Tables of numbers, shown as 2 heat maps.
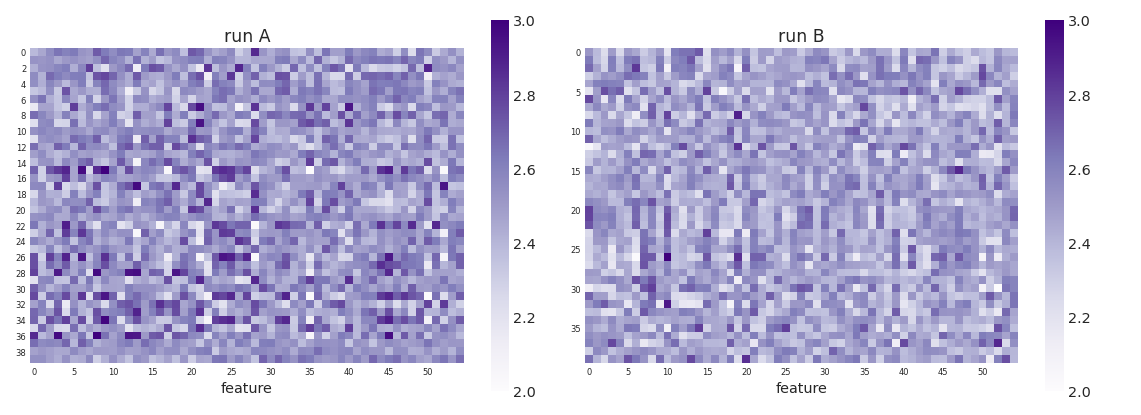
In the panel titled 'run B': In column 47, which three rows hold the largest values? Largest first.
15, 5, 26
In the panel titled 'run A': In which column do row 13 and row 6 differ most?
20
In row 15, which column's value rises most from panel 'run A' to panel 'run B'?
52
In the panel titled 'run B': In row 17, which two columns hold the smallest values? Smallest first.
44, 10
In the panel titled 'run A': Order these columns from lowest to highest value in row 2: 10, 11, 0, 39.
0, 10, 11, 39
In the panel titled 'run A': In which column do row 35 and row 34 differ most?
35
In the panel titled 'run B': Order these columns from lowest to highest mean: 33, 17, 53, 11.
17, 11, 33, 53
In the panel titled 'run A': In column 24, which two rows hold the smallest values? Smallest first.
17, 32
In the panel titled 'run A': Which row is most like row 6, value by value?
39
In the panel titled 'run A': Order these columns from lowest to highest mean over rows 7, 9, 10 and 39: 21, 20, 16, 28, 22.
16, 22, 20, 28, 21
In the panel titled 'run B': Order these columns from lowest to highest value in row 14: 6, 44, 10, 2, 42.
10, 2, 42, 44, 6
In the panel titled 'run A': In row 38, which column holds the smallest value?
23
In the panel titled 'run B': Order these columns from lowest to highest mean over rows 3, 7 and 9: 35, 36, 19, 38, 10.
19, 10, 38, 36, 35
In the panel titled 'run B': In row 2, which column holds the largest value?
6
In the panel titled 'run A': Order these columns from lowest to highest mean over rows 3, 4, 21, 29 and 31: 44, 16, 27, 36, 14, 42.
16, 14, 27, 42, 44, 36
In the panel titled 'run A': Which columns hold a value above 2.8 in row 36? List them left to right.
0, 3, 8, 12, 13, 45
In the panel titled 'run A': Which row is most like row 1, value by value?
4
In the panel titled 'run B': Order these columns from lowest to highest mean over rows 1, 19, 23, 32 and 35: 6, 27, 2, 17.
17, 27, 2, 6
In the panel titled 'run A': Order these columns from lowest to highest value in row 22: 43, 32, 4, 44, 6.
43, 6, 32, 44, 4
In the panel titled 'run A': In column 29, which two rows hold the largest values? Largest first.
30, 39
